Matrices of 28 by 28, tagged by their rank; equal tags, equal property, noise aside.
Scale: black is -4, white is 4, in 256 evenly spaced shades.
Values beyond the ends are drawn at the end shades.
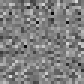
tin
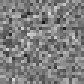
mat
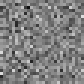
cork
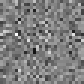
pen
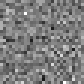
cork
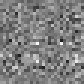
pen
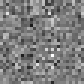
cork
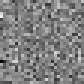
tin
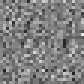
cork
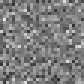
tin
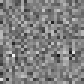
pen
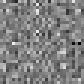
pen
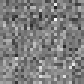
mat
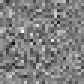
tin
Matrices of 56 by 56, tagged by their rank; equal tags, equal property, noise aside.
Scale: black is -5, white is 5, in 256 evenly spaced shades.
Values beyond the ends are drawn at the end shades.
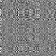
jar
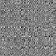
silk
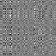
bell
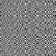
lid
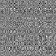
jar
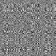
silk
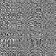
silk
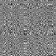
jar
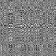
jar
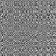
jar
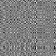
bell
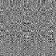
jar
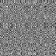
jar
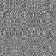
silk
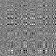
lid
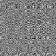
jar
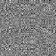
silk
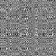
jar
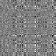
lid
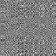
silk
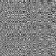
jar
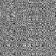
silk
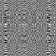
bell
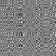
bell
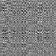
silk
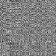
silk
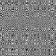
bell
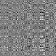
bell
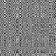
lid
